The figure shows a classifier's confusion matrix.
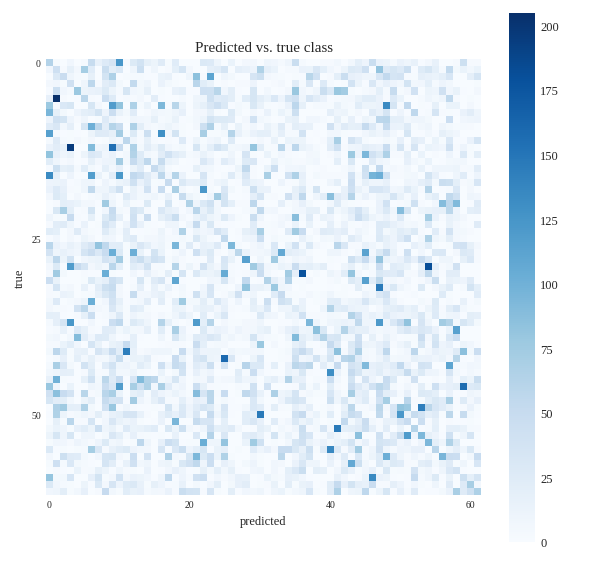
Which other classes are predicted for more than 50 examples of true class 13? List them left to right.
0, 12, 43, 45, 48
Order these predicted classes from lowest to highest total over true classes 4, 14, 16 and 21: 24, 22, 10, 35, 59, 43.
59, 24, 43, 22, 35, 10
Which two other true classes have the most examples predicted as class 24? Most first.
19, 4
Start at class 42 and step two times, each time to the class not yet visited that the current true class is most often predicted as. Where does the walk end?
54
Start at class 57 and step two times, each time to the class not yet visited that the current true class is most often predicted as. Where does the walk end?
45
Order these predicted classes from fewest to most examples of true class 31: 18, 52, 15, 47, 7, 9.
52, 7, 15, 9, 47, 18
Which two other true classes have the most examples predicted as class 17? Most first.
56, 59
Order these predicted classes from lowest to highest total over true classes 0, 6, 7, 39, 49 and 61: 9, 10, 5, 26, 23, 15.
15, 26, 5, 23, 10, 9
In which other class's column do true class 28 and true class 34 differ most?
6
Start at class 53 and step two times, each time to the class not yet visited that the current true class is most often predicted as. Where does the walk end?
18
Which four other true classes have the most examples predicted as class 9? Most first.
12, 6, 27, 49
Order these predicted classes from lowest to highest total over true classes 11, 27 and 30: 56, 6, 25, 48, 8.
56, 6, 48, 25, 8
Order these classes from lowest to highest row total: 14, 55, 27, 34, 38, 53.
14, 34, 38, 53, 55, 27
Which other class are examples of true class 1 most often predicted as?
47
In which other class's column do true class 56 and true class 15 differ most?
48
